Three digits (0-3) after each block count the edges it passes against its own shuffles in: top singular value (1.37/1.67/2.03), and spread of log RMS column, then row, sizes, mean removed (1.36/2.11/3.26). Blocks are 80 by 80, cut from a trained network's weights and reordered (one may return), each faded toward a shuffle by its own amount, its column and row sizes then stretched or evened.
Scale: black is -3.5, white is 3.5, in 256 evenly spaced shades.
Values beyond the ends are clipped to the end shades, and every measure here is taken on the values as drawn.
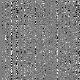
1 3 1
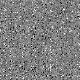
0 2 1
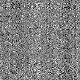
1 1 2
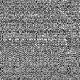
3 1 1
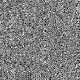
1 1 0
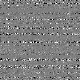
0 1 3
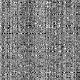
3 0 2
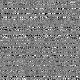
2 0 3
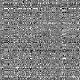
3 2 2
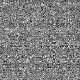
2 1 1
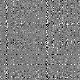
2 3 2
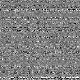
2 0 3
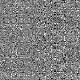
2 2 0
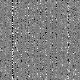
2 3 0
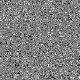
1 1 2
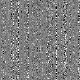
1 3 0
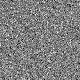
0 0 0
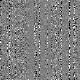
2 3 0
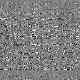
0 0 3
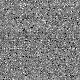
0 0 0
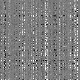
3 3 2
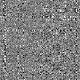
2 2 1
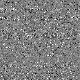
0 0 2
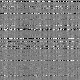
3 0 3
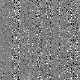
0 3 0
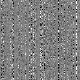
1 3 0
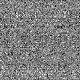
1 0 1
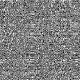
2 1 0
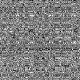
3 0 2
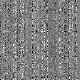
2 3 1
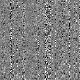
2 3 0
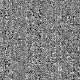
0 2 0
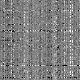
3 2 2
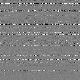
3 0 3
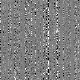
2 3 0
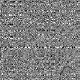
2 1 2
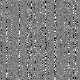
1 3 0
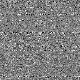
1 0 2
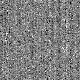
1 1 0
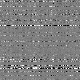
2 0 3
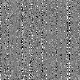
2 3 1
